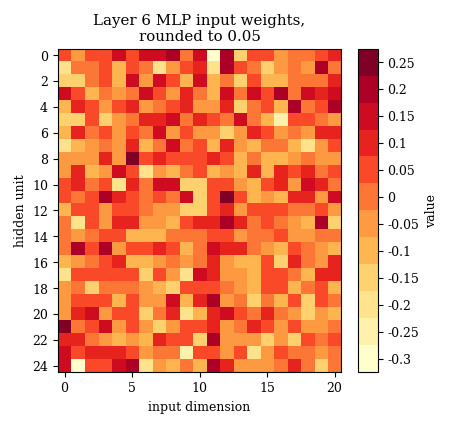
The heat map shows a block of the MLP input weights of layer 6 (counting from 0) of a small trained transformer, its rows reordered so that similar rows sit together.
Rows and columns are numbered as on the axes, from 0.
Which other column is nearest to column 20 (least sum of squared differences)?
17
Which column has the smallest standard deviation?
2
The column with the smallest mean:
6
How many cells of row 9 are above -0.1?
15
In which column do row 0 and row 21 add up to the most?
0
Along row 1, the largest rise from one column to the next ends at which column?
12
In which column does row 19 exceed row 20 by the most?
10
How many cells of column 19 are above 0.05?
6
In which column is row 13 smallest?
1
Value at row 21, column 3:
0.15
